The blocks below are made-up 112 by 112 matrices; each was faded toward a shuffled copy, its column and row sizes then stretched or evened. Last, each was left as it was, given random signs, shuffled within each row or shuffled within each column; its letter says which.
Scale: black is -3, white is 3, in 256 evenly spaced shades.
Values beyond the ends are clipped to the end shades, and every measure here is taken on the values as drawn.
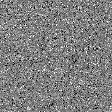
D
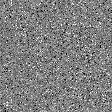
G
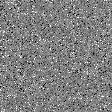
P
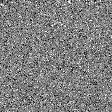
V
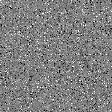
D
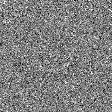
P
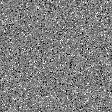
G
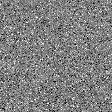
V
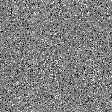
D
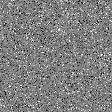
V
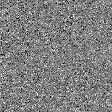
G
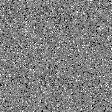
P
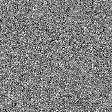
D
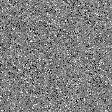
G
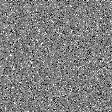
P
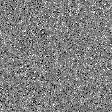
G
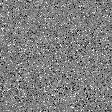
V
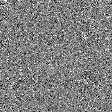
D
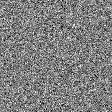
G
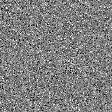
P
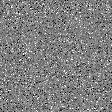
V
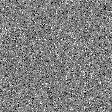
G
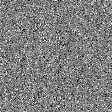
P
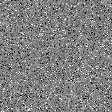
P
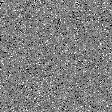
P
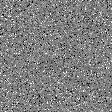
V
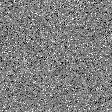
V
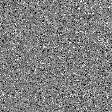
P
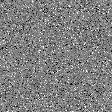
V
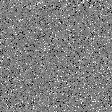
V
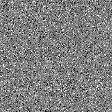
D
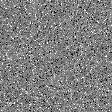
G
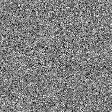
P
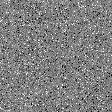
G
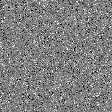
G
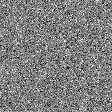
V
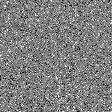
G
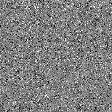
D
